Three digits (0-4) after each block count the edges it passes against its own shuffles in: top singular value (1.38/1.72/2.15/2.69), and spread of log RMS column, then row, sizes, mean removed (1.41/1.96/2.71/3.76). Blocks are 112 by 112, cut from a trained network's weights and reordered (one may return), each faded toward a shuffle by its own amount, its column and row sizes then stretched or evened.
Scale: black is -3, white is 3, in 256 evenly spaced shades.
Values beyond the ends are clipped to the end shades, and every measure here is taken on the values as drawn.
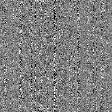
0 4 0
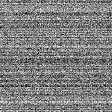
4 2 2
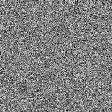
2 1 0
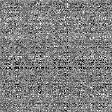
2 3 3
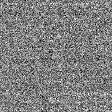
0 1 1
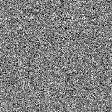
1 1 1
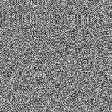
4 0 0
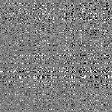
2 3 4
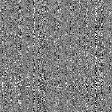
2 4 1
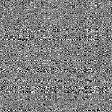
2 1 4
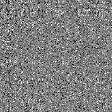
2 2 1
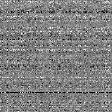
3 3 3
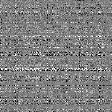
2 3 4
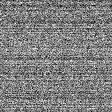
3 0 0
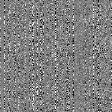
1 4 1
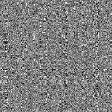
3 3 1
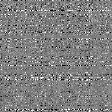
0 3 4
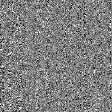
0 3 0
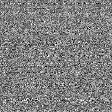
0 0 3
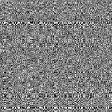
4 2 3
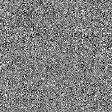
0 2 2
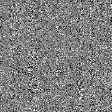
0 3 2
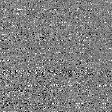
0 2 3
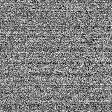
2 0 0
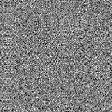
3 0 1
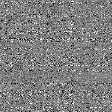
1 2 4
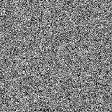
1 1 1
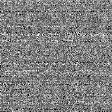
1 2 3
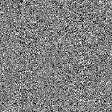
2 2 1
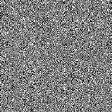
2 3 1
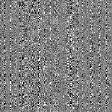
3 4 2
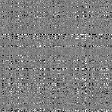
2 3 4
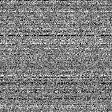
3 0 3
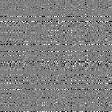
4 2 4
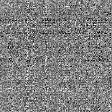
1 3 2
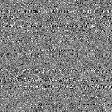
3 0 3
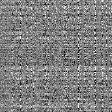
3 4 0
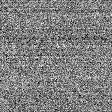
1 0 0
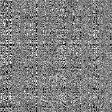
2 4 0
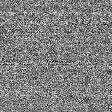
0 0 2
